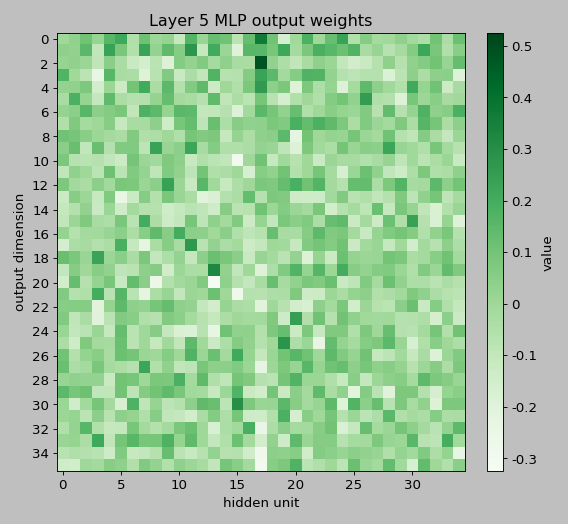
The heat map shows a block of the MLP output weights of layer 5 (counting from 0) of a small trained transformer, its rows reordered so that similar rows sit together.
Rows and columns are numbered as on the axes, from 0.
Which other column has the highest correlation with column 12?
6
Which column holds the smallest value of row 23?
3
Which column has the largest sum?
23
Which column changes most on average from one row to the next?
13
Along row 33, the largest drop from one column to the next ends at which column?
4
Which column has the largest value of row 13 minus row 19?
9
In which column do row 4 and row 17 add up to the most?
11
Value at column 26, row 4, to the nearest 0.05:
0.15
